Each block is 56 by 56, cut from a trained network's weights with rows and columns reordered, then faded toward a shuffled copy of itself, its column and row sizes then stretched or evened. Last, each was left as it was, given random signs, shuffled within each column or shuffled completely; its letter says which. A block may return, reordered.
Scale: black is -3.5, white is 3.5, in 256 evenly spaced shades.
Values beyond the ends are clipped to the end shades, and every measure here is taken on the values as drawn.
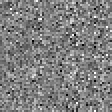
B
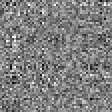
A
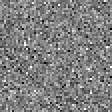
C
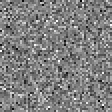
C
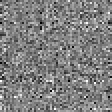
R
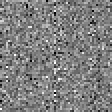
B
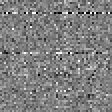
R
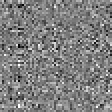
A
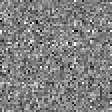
R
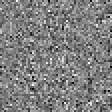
B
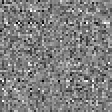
R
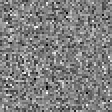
B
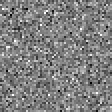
C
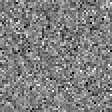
C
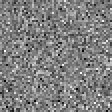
C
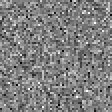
C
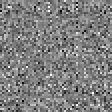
R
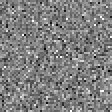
C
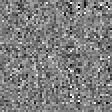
R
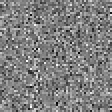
B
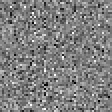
B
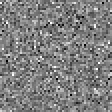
C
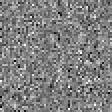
B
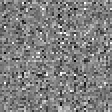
R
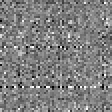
A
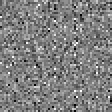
B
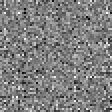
R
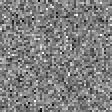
C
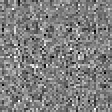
A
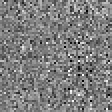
R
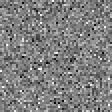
C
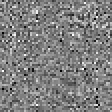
A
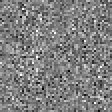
B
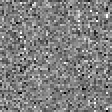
B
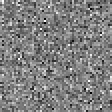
B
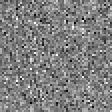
B
